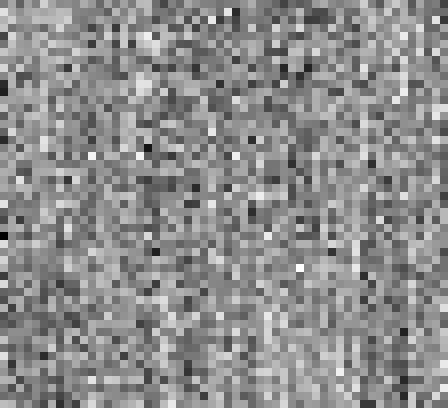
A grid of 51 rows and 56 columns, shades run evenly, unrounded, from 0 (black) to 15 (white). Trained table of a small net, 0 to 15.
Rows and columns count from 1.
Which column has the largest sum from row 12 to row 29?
6
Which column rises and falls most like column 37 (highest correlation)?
56
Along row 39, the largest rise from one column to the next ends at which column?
3
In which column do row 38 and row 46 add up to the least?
24
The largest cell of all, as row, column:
34, 38
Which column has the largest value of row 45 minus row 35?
1
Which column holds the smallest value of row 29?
40
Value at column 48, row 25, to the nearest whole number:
12
